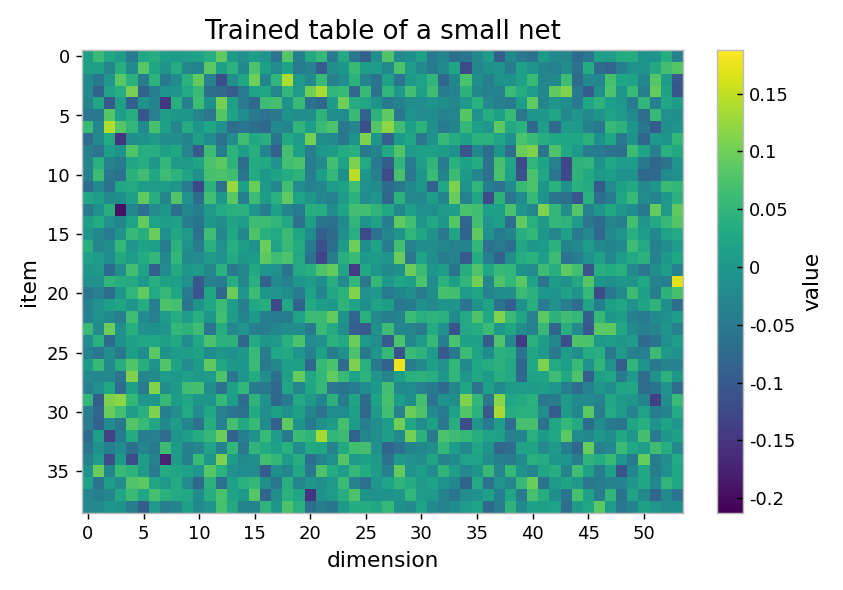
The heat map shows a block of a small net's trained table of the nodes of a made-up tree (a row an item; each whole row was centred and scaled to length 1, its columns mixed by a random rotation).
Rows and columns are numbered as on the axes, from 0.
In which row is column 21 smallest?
17
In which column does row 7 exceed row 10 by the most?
39
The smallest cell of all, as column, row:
3, 13
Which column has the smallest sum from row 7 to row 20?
10
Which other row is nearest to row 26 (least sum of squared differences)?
35
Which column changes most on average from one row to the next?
28
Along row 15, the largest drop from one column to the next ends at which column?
25
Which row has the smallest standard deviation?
38
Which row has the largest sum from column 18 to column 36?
27
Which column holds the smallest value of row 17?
21
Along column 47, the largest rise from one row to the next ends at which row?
2
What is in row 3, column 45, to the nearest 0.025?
-0.1
